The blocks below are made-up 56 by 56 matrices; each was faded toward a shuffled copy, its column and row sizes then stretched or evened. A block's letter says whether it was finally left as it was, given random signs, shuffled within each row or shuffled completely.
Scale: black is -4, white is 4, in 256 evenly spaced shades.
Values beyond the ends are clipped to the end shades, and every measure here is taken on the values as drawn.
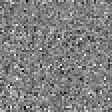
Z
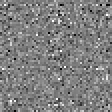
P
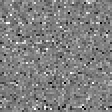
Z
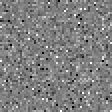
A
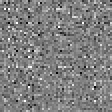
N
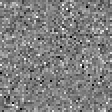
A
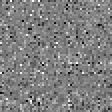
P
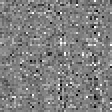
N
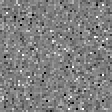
A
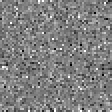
Z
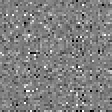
N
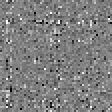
P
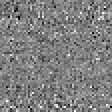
N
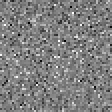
A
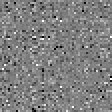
N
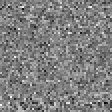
Z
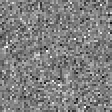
A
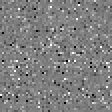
Z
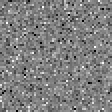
A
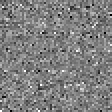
Z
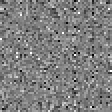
P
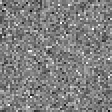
A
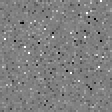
A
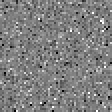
A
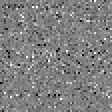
Z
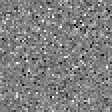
A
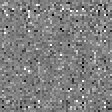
N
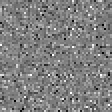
Z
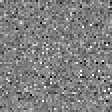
Z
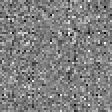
P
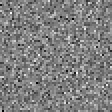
A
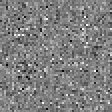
P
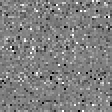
Z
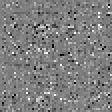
P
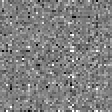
P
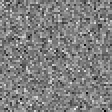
A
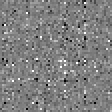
P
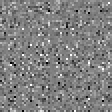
P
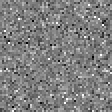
A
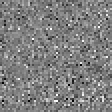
P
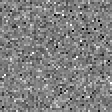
A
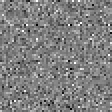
Z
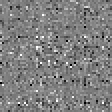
P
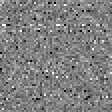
Z
